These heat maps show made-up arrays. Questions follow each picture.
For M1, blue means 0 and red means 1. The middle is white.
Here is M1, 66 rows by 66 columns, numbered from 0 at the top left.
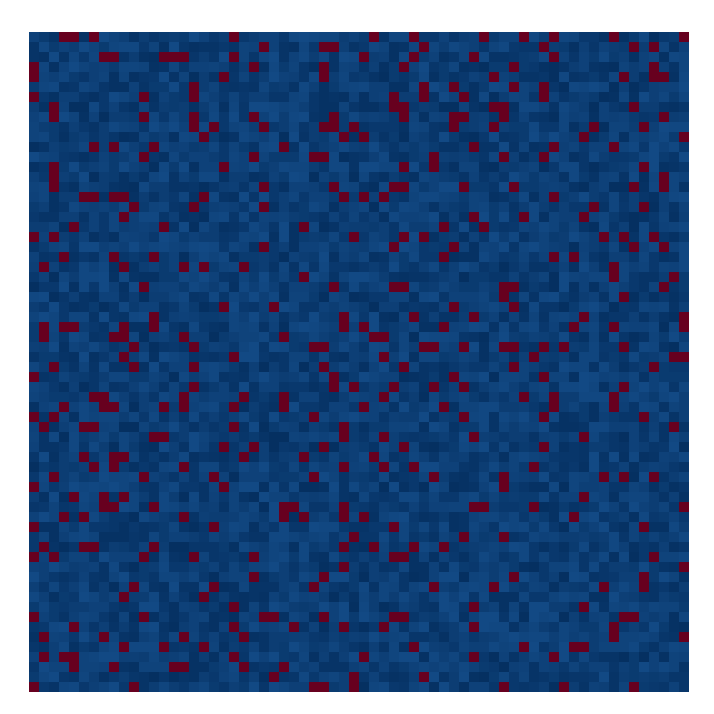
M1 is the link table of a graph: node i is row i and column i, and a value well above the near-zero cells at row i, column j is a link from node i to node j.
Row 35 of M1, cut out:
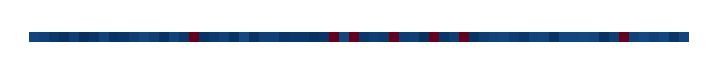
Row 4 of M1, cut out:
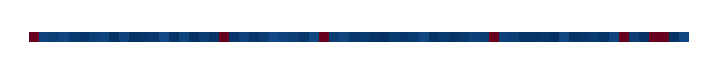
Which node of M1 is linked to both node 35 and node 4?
node 59
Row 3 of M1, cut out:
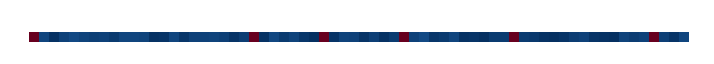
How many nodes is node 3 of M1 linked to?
6
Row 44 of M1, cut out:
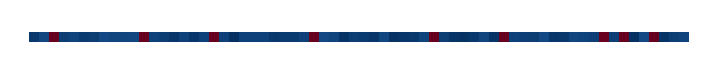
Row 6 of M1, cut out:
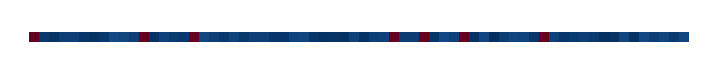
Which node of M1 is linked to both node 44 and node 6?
node 11
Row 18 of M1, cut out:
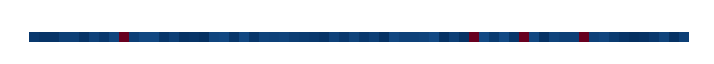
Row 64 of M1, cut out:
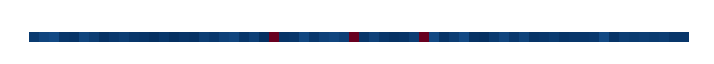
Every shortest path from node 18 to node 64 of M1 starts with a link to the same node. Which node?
node 9
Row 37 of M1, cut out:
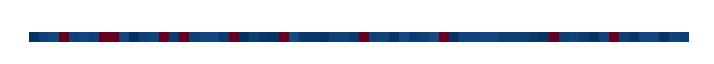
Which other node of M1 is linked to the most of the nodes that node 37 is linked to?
node 2
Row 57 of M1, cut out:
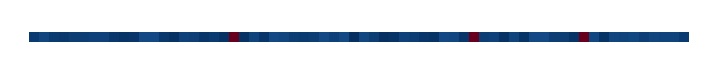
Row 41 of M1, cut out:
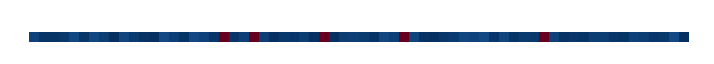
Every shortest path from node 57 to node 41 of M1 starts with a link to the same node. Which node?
node 20
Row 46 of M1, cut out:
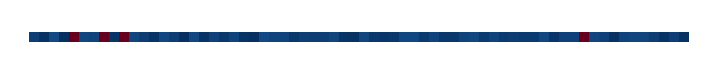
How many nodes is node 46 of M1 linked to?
4
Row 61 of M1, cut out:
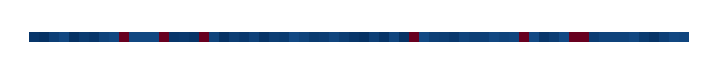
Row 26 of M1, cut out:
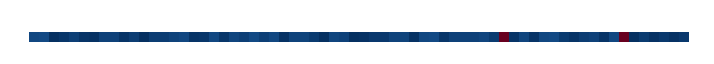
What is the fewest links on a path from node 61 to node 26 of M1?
5
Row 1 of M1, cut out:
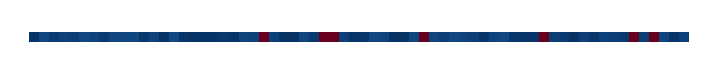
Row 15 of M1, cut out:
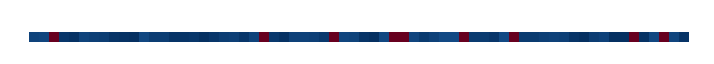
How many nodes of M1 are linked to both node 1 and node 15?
3
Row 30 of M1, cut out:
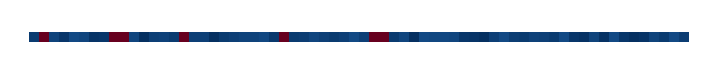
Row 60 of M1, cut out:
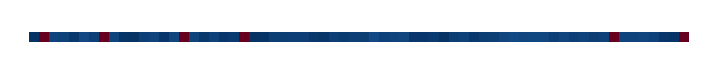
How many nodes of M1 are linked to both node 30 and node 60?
2
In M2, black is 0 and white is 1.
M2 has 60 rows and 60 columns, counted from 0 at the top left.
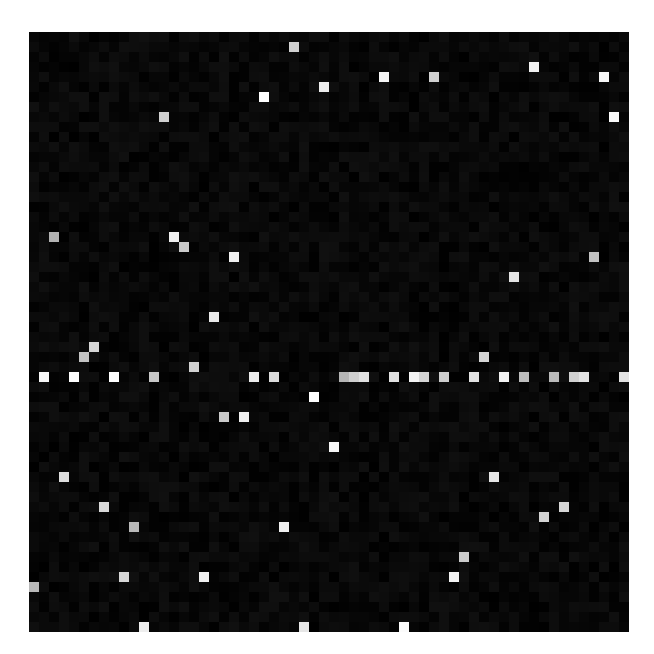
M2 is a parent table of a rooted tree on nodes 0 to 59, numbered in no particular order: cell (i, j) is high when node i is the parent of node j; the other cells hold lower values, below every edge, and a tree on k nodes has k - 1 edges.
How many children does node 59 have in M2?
3
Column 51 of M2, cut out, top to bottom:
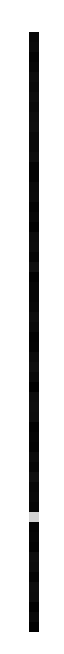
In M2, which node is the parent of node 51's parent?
24
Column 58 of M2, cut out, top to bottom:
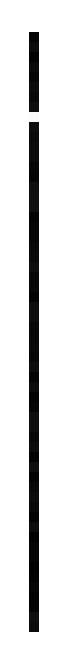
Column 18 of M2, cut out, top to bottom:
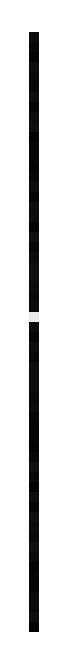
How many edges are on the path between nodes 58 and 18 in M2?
5
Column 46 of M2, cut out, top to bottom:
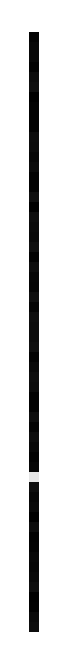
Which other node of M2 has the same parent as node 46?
3
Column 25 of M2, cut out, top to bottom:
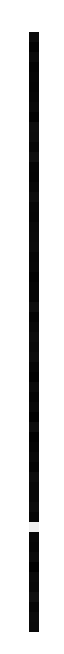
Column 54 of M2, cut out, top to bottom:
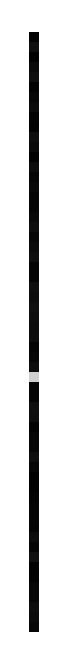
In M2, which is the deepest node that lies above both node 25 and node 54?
34
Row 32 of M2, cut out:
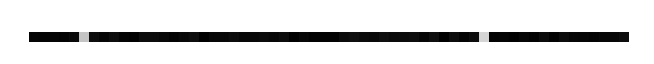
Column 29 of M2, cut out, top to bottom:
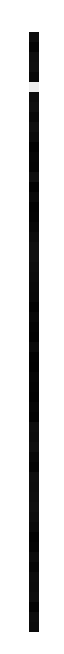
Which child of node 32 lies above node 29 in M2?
5
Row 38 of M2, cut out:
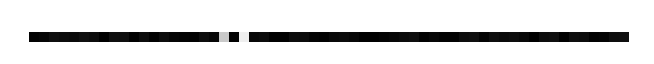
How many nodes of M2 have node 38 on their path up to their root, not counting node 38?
3
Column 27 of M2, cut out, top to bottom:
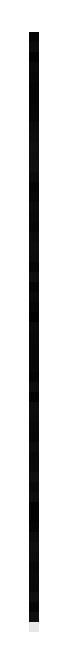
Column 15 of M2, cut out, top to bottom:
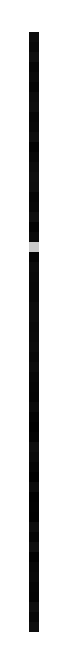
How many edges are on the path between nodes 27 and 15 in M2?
5
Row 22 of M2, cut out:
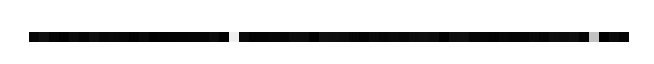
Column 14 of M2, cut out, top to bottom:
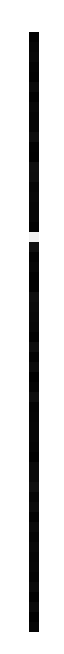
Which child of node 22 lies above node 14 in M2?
20
